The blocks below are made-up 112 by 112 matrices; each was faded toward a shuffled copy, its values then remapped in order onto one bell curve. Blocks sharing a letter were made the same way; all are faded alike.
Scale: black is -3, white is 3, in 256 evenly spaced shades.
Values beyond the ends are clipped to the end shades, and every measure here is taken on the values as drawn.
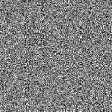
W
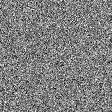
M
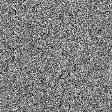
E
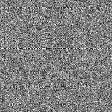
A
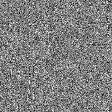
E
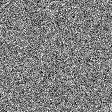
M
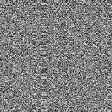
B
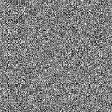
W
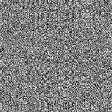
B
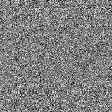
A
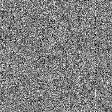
E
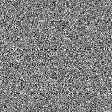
A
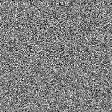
A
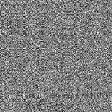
B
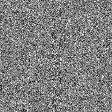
E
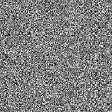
W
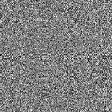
W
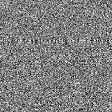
A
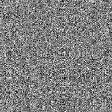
W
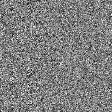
E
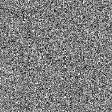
E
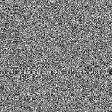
A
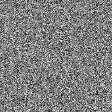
E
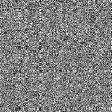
W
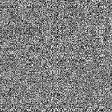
W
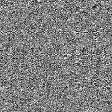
A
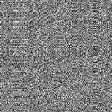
B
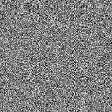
W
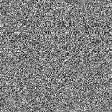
A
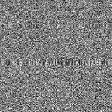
B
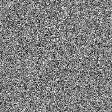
E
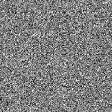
A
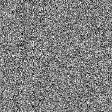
E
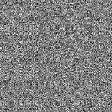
B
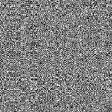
B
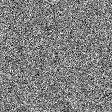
M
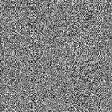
W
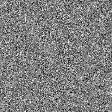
E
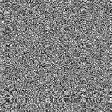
B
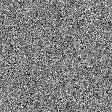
M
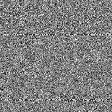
A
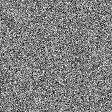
M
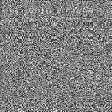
B
